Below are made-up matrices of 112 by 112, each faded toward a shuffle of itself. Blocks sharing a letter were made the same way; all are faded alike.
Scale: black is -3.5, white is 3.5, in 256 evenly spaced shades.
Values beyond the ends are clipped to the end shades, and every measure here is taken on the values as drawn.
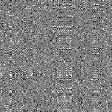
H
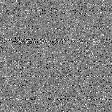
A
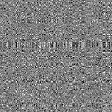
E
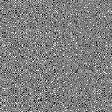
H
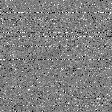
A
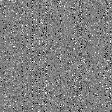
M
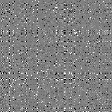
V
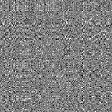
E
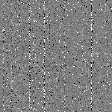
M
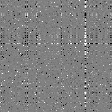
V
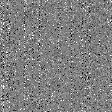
M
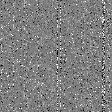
M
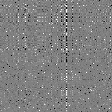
V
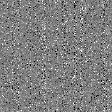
M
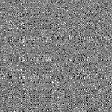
H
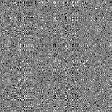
E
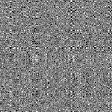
E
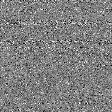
A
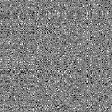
H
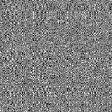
E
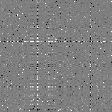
V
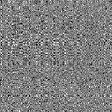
E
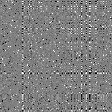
V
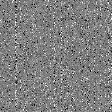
M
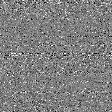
A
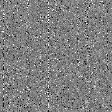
M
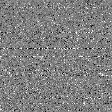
A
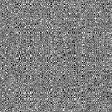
E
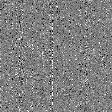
M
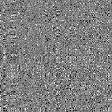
H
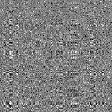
E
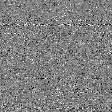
A
